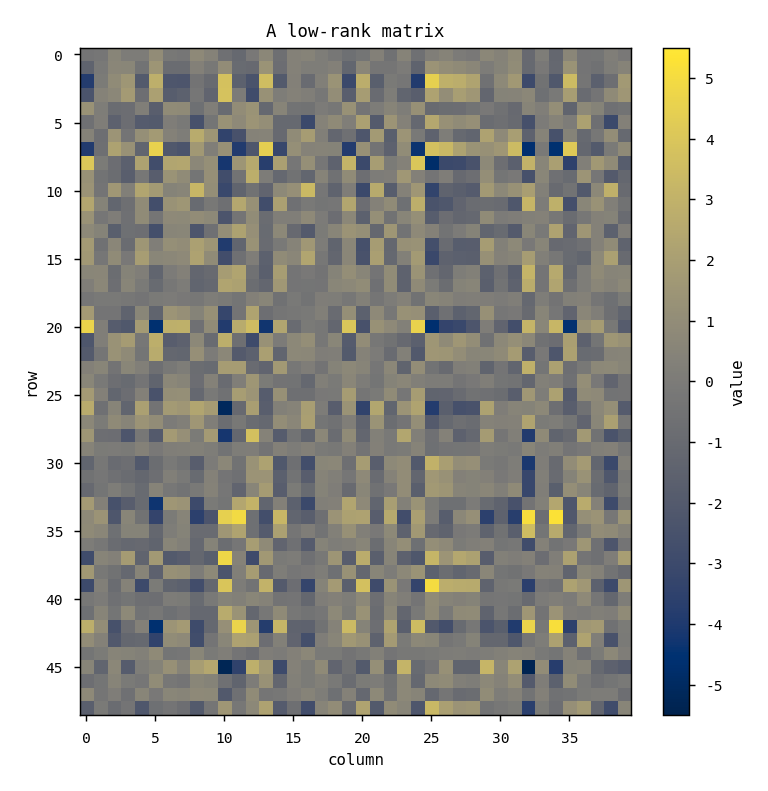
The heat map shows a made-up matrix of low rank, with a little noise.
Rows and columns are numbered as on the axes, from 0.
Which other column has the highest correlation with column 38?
16
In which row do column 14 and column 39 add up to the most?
34
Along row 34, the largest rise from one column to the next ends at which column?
32
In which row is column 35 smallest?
20
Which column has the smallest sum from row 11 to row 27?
25
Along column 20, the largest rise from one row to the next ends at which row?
39
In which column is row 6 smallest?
10
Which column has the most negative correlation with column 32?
17
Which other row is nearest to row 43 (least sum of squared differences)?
13
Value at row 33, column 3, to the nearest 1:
-2
